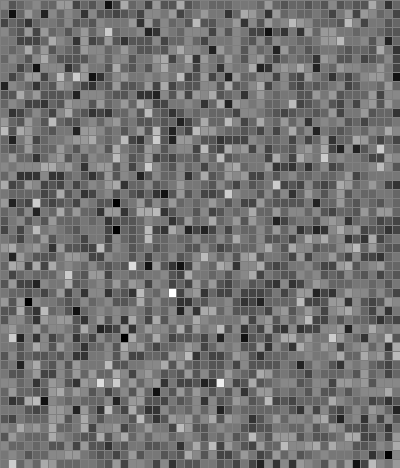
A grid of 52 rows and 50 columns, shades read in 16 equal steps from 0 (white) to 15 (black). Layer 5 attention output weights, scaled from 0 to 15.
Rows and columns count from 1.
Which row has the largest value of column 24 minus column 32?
43
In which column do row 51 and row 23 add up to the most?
15
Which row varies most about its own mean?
38
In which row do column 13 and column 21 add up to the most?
24
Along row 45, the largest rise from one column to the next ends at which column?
6
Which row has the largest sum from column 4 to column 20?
20
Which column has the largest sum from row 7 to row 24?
22
